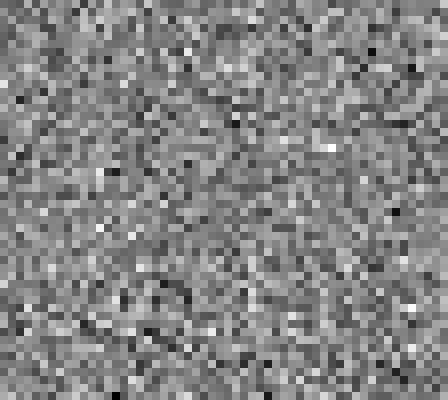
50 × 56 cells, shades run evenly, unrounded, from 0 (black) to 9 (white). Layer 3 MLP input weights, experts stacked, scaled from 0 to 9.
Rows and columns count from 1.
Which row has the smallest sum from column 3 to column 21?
25
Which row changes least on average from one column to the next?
6
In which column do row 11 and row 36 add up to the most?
1
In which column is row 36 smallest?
21
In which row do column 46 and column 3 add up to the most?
29
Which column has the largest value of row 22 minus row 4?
13
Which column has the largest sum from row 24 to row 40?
32
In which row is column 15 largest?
38
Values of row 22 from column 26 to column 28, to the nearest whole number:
6 6 3
